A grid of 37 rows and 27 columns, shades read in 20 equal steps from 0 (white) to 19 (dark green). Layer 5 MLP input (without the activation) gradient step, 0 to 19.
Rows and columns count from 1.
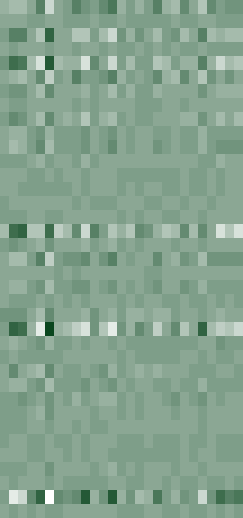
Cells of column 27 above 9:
16
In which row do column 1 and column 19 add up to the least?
17
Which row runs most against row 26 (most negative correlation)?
35
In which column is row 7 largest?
6
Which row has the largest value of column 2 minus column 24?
24
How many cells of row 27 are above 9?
11
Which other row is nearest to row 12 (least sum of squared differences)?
31
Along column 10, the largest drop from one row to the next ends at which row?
37
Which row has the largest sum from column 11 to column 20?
36
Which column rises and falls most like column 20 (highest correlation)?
14
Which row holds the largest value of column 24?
1
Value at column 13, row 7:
7
